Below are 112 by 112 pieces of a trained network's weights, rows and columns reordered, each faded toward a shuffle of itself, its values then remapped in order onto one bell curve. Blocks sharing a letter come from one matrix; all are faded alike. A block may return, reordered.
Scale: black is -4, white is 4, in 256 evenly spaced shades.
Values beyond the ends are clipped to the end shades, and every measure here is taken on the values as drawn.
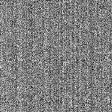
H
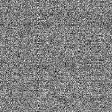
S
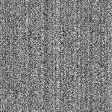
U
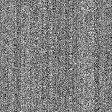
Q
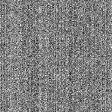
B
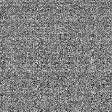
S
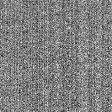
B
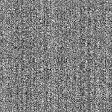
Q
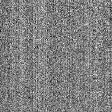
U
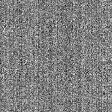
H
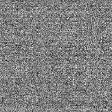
S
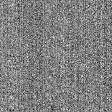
Q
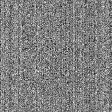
B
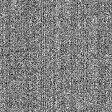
Q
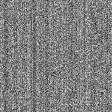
U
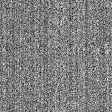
H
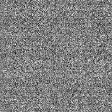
S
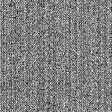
B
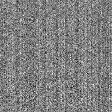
B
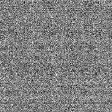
S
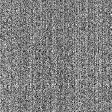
B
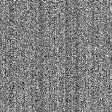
H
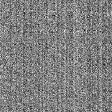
B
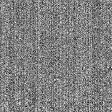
B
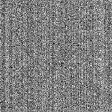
B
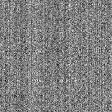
B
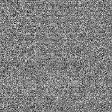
S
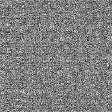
S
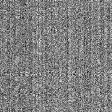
U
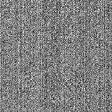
U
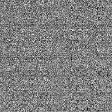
S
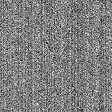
Q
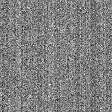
Q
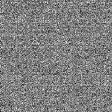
S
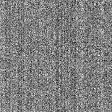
Q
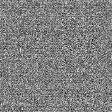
S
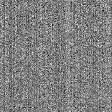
H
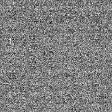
S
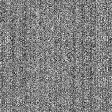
U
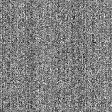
H
